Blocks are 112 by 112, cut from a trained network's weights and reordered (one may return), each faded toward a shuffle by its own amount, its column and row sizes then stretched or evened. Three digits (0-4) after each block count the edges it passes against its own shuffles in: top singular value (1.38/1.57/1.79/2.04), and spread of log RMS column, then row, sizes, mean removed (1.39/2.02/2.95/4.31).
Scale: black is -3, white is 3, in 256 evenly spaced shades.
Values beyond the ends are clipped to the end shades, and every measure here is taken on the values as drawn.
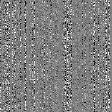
1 4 1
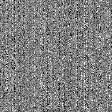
2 3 0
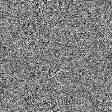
0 1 1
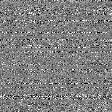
0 0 4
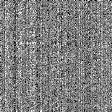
4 2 1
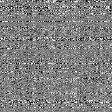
1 0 4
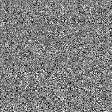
1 1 2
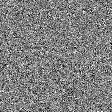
0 0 1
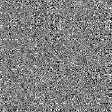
1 2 3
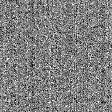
1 1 1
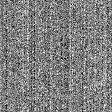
3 2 0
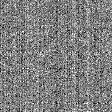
3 0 2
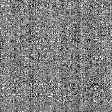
2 0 3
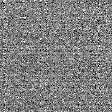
1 2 0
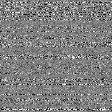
1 0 4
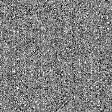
0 1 1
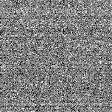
1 1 0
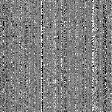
4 4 1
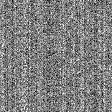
3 1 0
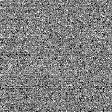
1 1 1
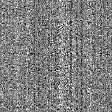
3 2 1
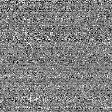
2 1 3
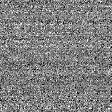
2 0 2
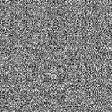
4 1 2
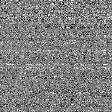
1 1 3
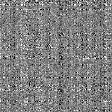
3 2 3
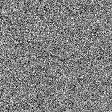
0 0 0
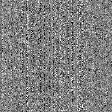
1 3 0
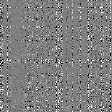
2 4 3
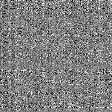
1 0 3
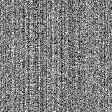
4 1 0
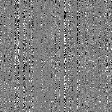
1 4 2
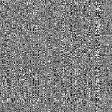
4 3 2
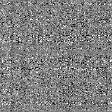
0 1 3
